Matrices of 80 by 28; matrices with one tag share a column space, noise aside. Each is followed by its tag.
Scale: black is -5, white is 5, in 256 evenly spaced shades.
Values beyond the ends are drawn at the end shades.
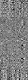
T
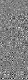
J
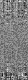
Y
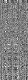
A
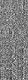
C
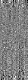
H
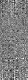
T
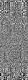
Y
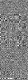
J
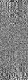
Y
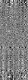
H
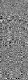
J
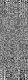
T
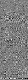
J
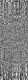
Y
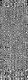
H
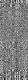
H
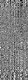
H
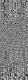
Y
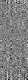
T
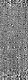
H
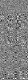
J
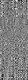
T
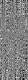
T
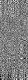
T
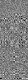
J
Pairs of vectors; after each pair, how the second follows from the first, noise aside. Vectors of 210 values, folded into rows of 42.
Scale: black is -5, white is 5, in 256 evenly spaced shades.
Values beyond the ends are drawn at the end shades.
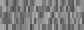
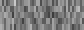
sign-scrambled.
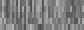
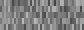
shuffled.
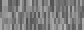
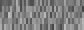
sign-scrambled.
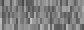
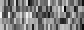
wrapped around, negated, scaled up.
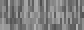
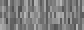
copied.
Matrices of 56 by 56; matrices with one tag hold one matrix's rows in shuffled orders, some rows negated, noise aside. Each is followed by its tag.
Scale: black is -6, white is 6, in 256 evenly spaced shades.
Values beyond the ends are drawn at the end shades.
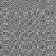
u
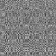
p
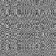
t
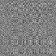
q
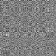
u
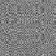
t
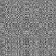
p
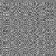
u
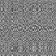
q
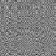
t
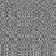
t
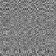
u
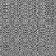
u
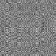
t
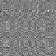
u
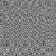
u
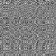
u
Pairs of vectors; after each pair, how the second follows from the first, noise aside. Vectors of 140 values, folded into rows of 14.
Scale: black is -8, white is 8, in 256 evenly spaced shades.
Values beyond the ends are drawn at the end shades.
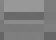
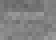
negated, shrunk.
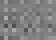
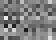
scaled up.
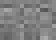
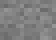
shrunk.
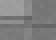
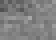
negated, partly zeroed.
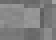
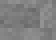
negated, shrunk.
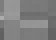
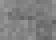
reversed, negated, shrunk.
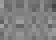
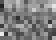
negated, scaled up.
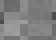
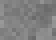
reversed, negated, shrunk.
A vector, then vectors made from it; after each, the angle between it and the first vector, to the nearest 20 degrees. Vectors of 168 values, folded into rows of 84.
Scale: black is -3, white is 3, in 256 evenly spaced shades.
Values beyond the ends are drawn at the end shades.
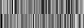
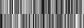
40 degrees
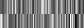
140 degrees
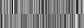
40 degrees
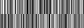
80 degrees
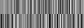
80 degrees
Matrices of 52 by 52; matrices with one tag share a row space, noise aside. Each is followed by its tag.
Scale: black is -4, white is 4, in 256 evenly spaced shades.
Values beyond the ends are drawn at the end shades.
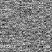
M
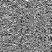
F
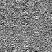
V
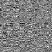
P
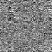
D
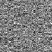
D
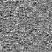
P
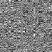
D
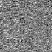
P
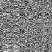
P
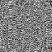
F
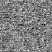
M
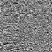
P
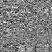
P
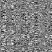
V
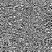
F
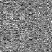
P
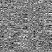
D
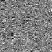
V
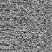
M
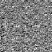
V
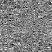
D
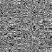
D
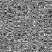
D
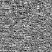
M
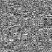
D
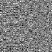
P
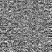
D
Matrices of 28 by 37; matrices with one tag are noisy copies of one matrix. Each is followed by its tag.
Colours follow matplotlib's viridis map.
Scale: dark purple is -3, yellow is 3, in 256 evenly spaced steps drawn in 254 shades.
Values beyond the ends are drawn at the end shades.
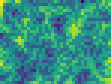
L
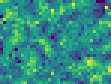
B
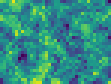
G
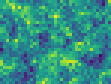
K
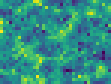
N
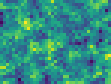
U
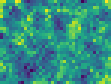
L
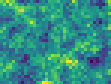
K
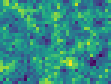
K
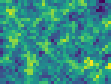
B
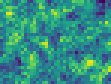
B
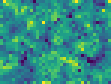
K
